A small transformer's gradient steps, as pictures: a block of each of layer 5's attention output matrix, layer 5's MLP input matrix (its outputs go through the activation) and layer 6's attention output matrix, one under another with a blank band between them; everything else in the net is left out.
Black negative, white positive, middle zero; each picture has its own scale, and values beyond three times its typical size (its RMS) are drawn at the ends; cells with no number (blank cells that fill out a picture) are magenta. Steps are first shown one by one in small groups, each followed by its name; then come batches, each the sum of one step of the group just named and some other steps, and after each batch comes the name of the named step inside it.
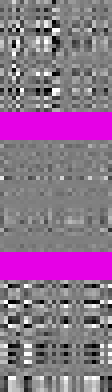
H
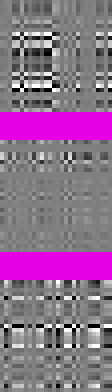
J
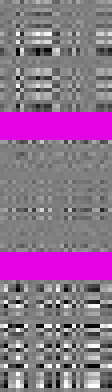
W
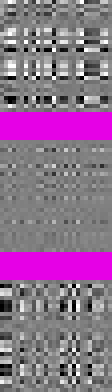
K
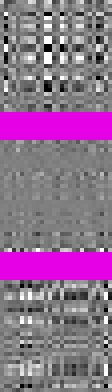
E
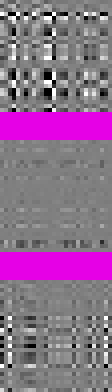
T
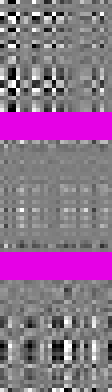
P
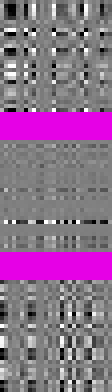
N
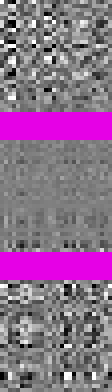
E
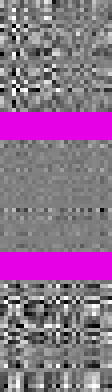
W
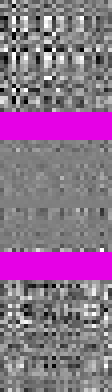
E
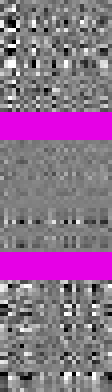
H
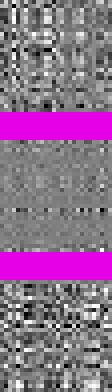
W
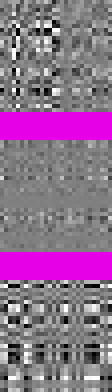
H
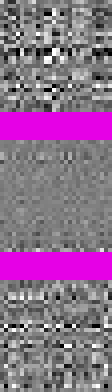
E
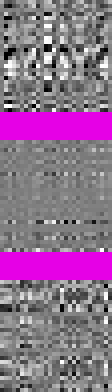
E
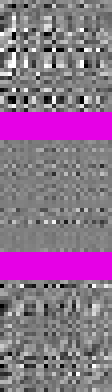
K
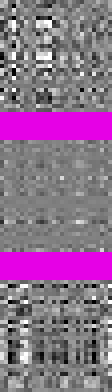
H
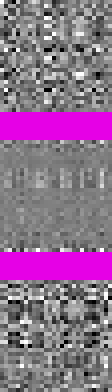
E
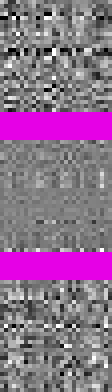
E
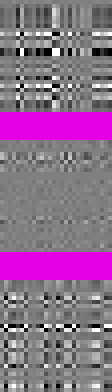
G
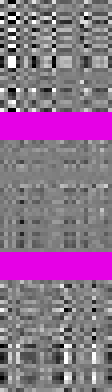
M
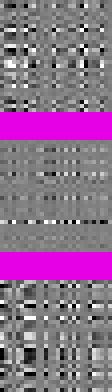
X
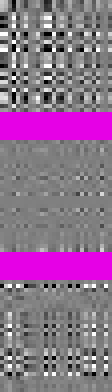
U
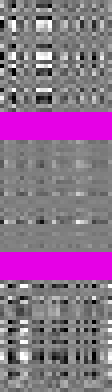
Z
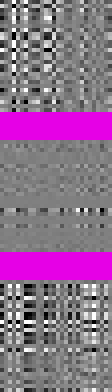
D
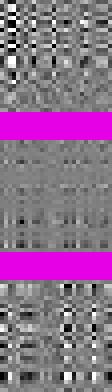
M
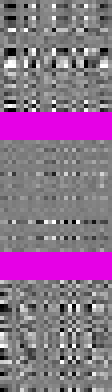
X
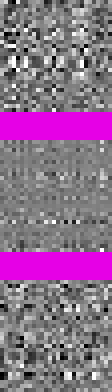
X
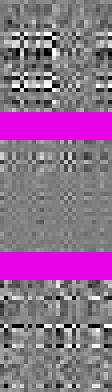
G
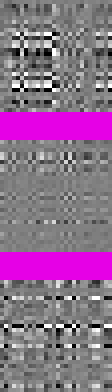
G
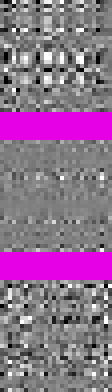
X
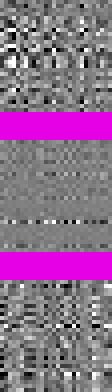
X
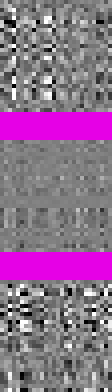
D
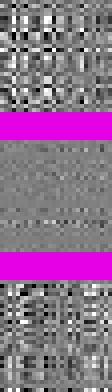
D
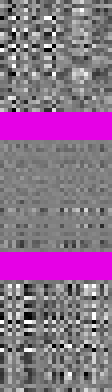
D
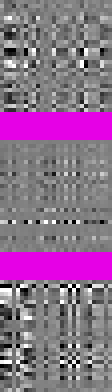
X
